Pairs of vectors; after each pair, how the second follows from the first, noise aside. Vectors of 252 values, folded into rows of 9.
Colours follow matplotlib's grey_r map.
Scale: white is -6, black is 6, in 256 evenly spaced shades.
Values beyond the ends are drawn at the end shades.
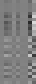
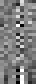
wrapped around, scaled up.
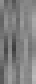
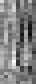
wrapped around, scaled up.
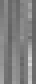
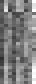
wrapped around, scaled up.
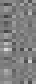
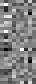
negated, scaled up.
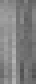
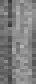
wrapped around, negated.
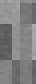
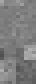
reversed, negated, partly zeroed.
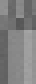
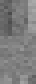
reversed, negated, partly zeroed.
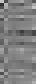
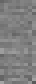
reversed, negated, shrunk.
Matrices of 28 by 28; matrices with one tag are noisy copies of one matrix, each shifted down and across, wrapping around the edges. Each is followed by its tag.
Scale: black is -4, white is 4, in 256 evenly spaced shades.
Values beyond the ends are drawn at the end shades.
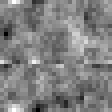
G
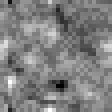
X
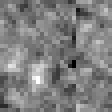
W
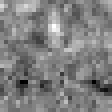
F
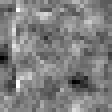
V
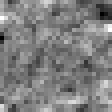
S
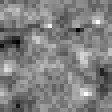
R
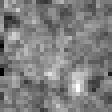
W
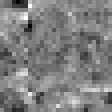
S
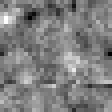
G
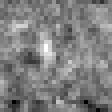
F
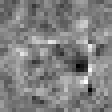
S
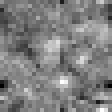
X
